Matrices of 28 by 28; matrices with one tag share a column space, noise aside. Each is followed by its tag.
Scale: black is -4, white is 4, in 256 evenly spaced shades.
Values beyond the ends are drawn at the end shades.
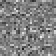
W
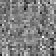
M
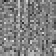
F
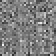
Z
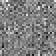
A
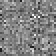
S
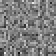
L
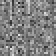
L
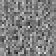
L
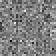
Z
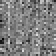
F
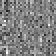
L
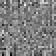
M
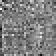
A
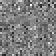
A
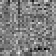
F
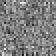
M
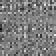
A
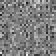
A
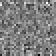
M
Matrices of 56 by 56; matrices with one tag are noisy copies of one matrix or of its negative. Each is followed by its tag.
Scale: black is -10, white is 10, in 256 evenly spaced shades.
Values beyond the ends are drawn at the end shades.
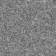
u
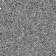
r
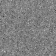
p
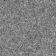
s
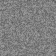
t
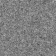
u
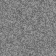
r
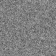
u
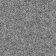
u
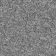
u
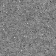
u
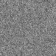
s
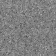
p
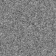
r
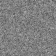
t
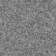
u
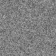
s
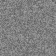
t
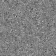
r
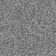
r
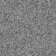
r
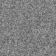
p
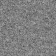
u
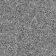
r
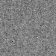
p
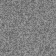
p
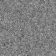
r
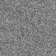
r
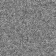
t
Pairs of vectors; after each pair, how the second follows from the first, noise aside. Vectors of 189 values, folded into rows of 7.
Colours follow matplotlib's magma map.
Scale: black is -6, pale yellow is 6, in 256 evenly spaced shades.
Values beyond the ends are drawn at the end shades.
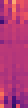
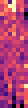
reversed, negated, scaled up.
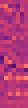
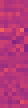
reversed, shrunk.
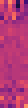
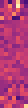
sign-scrambled.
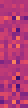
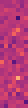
negated, partly zeroed.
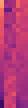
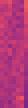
reversed, negated, shrunk.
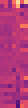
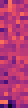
reversed, negated.
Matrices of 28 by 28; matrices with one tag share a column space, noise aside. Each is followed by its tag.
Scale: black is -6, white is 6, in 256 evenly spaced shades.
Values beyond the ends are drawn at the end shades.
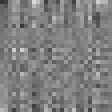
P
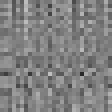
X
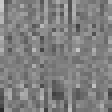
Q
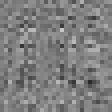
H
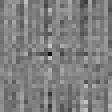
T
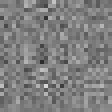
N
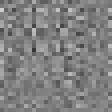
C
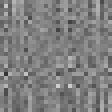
X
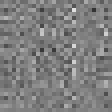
C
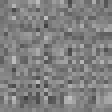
N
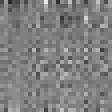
P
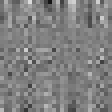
P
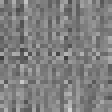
T
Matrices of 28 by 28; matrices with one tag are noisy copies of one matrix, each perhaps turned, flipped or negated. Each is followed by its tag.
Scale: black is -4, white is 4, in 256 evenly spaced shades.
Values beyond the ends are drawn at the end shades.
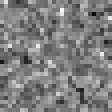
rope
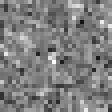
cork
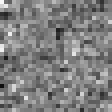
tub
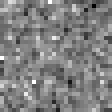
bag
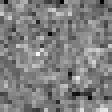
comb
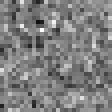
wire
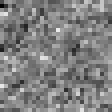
tub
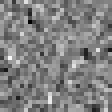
rope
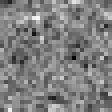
comb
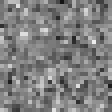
bag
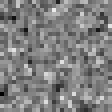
rope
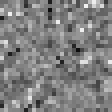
rope
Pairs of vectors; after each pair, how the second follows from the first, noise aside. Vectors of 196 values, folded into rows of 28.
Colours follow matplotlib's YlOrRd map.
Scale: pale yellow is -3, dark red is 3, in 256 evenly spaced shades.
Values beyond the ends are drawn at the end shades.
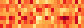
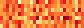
sign-scrambled.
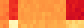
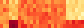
negated.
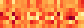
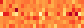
wrapped around, partly zeroed.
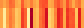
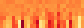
wrapped around, partly zeroed.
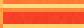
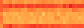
negated, shrunk.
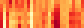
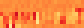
wrapped around, partly zeroed.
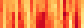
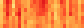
reversed, shrunk.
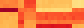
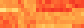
negated, shrunk.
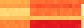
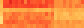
reversed, shrunk.
